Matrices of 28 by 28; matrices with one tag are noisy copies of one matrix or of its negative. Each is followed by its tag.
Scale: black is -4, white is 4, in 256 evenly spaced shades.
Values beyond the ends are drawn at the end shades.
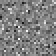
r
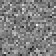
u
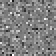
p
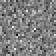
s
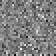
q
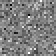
u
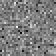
r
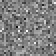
r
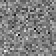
s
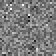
u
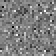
s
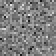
u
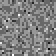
p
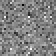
u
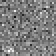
s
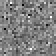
u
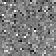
s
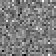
p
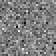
r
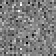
q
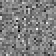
r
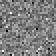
p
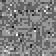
s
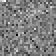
s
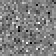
r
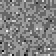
p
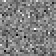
s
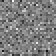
p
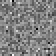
p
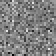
p
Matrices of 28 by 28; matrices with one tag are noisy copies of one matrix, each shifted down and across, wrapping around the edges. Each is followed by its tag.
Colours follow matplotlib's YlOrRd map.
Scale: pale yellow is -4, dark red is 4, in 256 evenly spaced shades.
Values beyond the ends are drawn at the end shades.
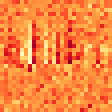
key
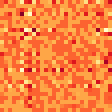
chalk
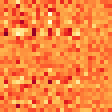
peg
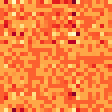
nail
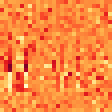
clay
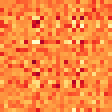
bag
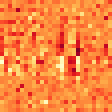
clay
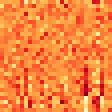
clay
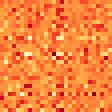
chalk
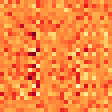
nail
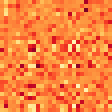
bag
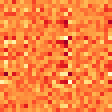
nail
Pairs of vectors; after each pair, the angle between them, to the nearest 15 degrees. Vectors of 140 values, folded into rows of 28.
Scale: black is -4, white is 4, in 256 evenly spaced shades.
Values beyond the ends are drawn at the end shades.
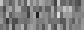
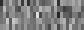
150 degrees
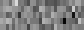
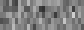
135 degrees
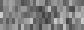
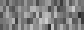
135 degrees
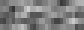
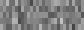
105 degrees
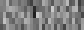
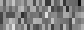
90 degrees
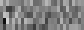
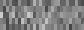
120 degrees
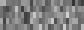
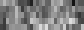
45 degrees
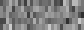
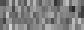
45 degrees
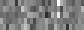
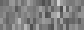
45 degrees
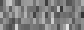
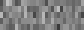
30 degrees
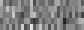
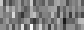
15 degrees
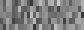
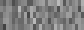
30 degrees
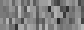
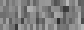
30 degrees
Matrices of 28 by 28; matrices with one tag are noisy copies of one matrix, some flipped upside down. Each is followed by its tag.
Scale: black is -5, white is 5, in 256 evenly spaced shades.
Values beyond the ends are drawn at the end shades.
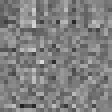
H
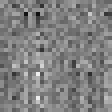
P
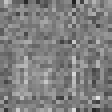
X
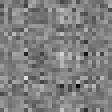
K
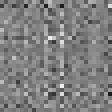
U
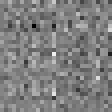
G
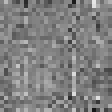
X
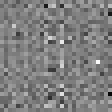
U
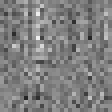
P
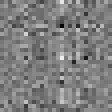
K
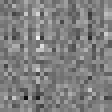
P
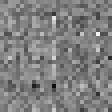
G
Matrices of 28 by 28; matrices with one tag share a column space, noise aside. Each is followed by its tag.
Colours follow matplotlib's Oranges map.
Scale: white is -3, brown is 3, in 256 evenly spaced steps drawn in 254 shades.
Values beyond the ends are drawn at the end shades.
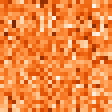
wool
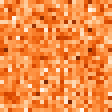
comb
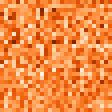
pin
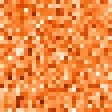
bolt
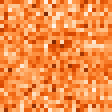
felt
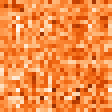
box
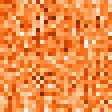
wool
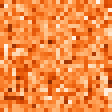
box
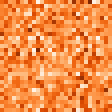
bolt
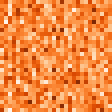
comb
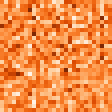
pin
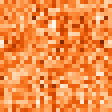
wool
